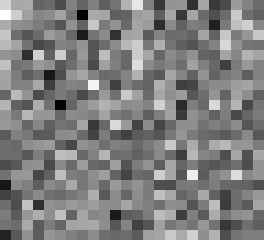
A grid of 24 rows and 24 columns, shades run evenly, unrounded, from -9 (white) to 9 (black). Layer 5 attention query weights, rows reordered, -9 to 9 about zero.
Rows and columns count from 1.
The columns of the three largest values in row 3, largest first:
20, 15, 6
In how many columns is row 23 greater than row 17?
10
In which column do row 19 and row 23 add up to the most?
1
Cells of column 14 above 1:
9
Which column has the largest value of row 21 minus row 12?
4
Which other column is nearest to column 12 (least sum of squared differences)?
19
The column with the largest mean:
17
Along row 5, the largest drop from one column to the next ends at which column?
21
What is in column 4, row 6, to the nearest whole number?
-6
